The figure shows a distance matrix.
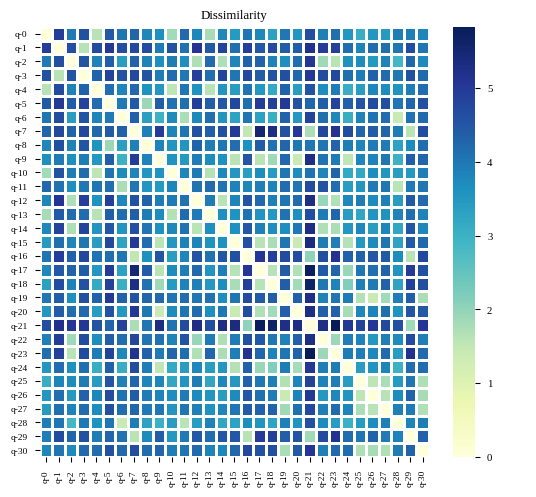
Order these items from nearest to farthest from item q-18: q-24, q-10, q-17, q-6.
q-17, q-24, q-6, q-10
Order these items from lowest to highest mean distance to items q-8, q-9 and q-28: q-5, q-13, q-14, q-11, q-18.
q-11, q-18, q-5, q-14, q-13
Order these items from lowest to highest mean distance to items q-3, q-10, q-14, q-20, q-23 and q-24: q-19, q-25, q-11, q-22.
q-22, q-25, q-11, q-19
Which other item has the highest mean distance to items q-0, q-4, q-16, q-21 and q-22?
q-1
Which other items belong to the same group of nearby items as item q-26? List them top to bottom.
q-19, q-25, q-27, q-30
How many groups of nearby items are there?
8
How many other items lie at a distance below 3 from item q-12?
4
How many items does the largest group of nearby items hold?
6
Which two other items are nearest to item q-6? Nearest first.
q-28, q-11
